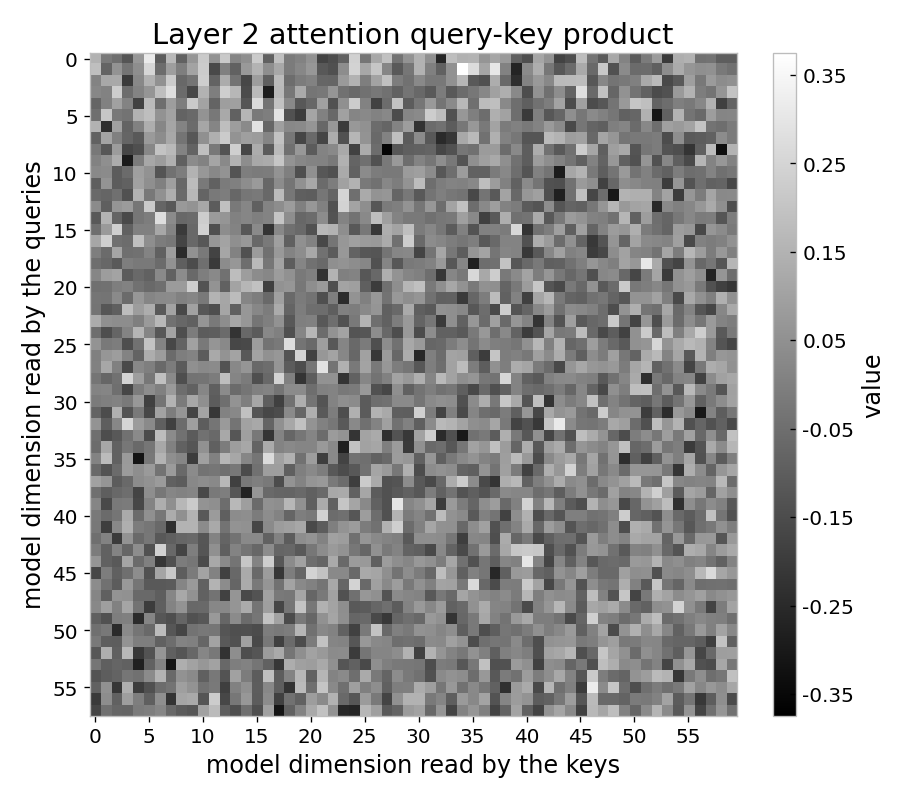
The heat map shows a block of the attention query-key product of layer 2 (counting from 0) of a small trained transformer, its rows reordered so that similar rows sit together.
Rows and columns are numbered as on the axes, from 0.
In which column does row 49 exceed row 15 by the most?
16
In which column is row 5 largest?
17
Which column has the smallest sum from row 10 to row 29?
8
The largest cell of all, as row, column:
1, 34
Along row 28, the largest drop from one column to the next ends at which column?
51
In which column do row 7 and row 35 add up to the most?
12
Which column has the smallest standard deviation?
0
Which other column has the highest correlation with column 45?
7
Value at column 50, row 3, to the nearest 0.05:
-0.05
